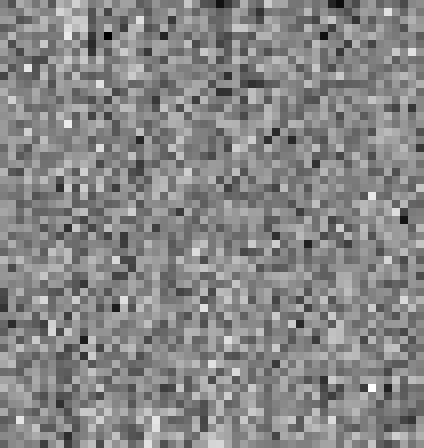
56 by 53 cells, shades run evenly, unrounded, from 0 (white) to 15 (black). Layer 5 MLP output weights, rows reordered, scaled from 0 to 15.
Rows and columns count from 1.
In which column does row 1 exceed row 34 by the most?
43
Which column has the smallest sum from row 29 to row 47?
12
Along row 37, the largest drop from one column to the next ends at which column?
28
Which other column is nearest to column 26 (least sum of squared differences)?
52
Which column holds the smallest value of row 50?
29
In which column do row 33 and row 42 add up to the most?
51
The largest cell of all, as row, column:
5, 14
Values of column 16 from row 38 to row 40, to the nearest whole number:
2 4 5
